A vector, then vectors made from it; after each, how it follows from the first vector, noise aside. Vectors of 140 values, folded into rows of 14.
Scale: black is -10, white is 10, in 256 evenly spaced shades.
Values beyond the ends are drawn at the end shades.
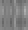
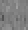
reversed, negated, partly zeroed.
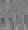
reversed, negated, partly zeroed.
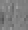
reversed, negated, partly zeroed.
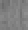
wrapped around, negated, shrunk.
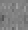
reversed, negated, partly zeroed.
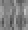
scaled up.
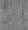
wrapped around, negated, shrunk.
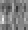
reversed, scaled up.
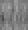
reversed, negated.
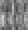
reversed, scaled up.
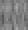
reversed, negated.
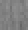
wrapped around, negated, shrunk.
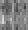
reversed, scaled up.
